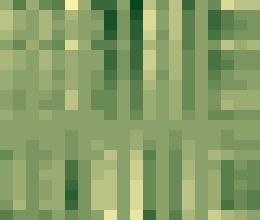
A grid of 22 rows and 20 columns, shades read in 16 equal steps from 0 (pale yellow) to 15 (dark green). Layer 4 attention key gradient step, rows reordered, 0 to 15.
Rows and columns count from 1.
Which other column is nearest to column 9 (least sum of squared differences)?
11
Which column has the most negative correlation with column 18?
2
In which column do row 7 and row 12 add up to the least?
12
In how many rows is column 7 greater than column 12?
12
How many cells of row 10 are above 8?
4
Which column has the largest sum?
9
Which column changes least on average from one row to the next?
16
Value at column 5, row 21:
6
